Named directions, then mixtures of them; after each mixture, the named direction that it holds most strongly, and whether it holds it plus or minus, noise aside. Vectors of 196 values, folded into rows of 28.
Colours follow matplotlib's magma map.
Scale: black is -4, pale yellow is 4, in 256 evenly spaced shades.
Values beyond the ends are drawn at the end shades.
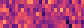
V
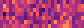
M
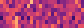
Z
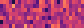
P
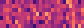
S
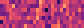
P, plus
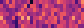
Z, minus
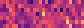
V, minus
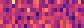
P, minus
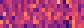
M, minus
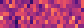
Z, minus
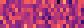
S, minus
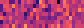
P, plus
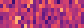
Z, plus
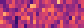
Z, minus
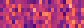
S, plus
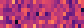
S, minus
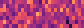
V, plus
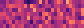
S, plus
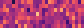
V, plus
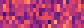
M, plus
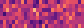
P, plus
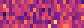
M, plus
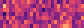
M, plus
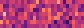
M, minus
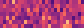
M, plus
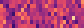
Z, minus
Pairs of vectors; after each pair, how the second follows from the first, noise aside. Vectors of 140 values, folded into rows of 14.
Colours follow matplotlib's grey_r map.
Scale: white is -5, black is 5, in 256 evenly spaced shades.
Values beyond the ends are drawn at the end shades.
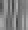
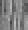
reversed, negated.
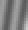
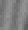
negated, shrunk.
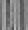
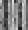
reversed, scaled up.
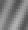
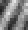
reversed, scaled up.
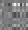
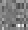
wrapped around.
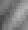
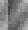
wrapped around.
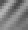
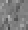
wrapped around, negated, partly zeroed.
